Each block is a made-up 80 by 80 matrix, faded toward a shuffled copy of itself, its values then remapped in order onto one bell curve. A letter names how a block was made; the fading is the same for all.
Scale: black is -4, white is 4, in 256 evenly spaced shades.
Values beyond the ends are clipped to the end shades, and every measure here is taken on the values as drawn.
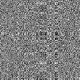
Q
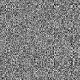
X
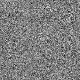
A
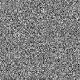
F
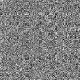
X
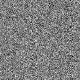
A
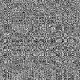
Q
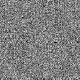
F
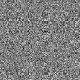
X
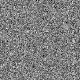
A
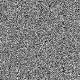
A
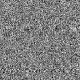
F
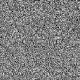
F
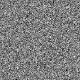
A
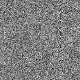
A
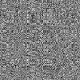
Q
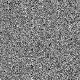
A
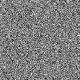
F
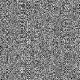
X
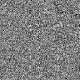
X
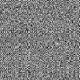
Q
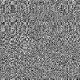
Q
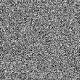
F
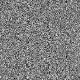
A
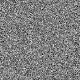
A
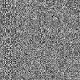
X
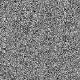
A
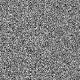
A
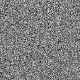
A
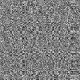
Q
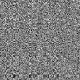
X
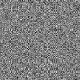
Q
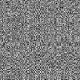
Q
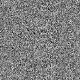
A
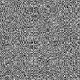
Q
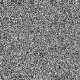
F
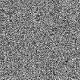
F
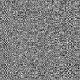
Q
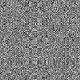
Q
